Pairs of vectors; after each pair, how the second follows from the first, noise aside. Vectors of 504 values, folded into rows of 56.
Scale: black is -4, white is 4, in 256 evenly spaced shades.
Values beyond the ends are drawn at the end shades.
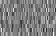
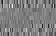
reversed, negated, partly zeroed.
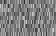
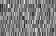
negated.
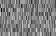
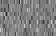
wrapped around, partly zeroed.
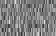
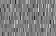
wrapped around, partly zeroed.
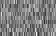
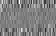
reversed, partly zeroed.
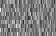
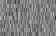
wrapped around, negated, shrunk.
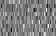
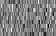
negated.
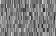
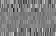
reversed, partly zeroed.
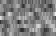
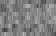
wrapped around, negated, shrunk.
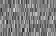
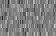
reversed, negated, partly zeroed.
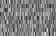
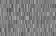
wrapped around, negated, shrunk.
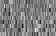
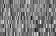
negated.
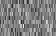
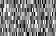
reversed, scaled up.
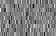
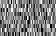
reversed, scaled up.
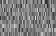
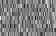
negated.
